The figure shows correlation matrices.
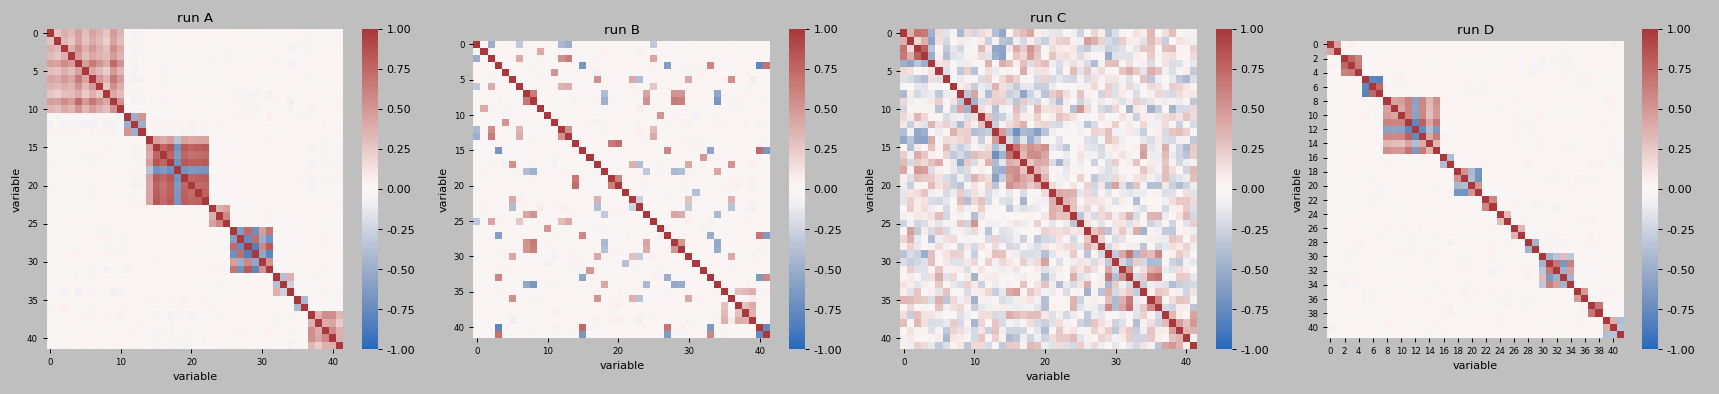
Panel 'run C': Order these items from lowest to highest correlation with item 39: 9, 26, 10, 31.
10, 9, 26, 31
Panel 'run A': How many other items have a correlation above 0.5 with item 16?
6
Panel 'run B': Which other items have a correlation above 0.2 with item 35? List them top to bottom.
37, 38, 39
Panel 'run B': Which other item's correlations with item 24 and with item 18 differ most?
8
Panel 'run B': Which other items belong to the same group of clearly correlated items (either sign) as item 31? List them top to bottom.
21
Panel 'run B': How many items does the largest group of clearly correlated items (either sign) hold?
7
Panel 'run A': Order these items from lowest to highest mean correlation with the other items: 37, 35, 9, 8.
35, 37, 8, 9
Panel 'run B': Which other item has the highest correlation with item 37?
39
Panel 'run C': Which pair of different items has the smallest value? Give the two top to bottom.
13, 16
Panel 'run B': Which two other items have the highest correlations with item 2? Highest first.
13, 12
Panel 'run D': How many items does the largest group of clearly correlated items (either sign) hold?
8
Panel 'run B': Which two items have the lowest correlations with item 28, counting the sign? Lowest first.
34, 18
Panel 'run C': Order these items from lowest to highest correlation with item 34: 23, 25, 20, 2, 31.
23, 20, 25, 31, 2
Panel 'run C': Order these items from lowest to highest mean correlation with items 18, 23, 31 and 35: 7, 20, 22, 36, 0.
20, 7, 22, 0, 36
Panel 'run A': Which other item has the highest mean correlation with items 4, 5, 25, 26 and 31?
28
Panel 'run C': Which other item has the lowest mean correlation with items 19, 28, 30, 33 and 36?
38
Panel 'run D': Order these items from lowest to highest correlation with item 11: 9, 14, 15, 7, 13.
7, 14, 9, 15, 13
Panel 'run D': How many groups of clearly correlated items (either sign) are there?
14
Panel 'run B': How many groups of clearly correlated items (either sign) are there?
11
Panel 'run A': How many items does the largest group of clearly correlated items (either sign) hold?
11
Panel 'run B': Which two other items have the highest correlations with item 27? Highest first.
40, 15
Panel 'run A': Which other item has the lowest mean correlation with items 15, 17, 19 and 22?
18
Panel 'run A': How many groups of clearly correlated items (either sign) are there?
8
